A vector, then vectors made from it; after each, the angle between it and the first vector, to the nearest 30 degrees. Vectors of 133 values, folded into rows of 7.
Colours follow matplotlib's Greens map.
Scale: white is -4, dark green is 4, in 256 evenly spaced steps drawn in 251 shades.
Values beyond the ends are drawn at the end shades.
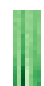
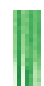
150 degrees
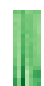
30 degrees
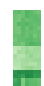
90 degrees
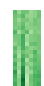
30 degrees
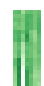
150 degrees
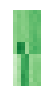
90 degrees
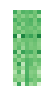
120 degrees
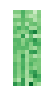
60 degrees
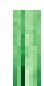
30 degrees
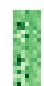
120 degrees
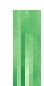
30 degrees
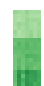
90 degrees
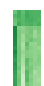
120 degrees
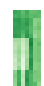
120 degrees
